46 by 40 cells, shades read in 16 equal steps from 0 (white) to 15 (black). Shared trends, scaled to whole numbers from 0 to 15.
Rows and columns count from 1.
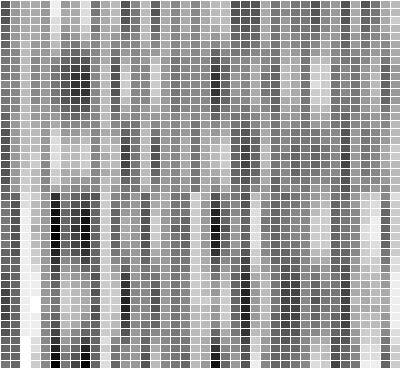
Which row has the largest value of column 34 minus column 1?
46
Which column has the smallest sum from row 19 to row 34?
3
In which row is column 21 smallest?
38
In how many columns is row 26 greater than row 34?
16
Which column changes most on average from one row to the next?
9
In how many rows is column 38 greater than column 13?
5
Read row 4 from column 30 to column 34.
8 8 9 7 6
